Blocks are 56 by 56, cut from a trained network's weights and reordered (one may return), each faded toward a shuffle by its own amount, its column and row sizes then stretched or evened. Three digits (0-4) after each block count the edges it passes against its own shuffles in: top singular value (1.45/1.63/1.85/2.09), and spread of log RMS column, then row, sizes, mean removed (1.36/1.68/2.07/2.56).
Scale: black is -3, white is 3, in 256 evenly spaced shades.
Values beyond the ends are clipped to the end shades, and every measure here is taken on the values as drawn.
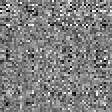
3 2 3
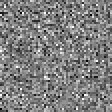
1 2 1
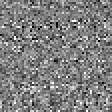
3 1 3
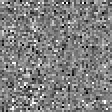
0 3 1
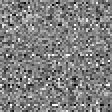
0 2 3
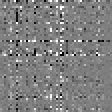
2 4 4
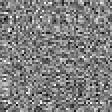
4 0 2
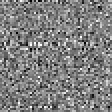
3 1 2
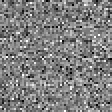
2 1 1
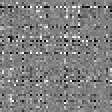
4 4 4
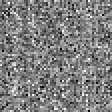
0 0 0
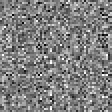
3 3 0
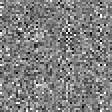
2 3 1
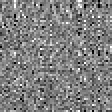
3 3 1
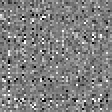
0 4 3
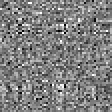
4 1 3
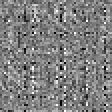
3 4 3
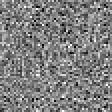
4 1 1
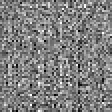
2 1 1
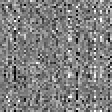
3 4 2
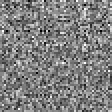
1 1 1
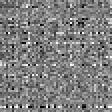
2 1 4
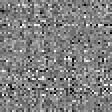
2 1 4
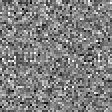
2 0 1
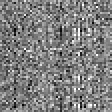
3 2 1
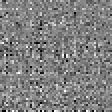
0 3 4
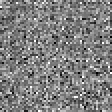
0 0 3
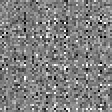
3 4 2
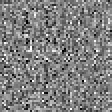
3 2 2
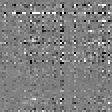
4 4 4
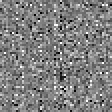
0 3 1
